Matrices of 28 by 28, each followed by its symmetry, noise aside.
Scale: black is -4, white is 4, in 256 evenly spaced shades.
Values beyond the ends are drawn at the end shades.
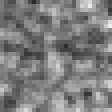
no symmetry.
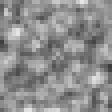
same after a half turn.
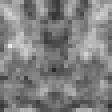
mirrored left to right.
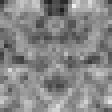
mirrored left to right.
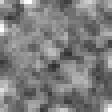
symmetric.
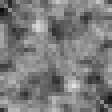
same after a half turn.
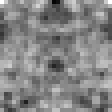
mirrored left to right.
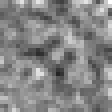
symmetric across the other diagonal.
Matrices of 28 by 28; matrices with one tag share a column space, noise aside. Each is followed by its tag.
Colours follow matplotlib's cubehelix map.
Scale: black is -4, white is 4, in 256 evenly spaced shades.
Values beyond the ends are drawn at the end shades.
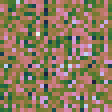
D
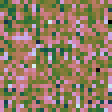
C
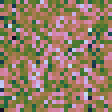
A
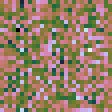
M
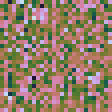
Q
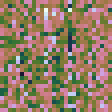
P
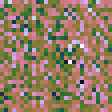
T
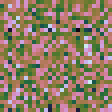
M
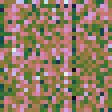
Q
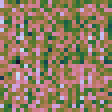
A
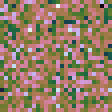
Q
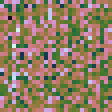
Q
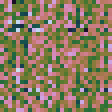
M
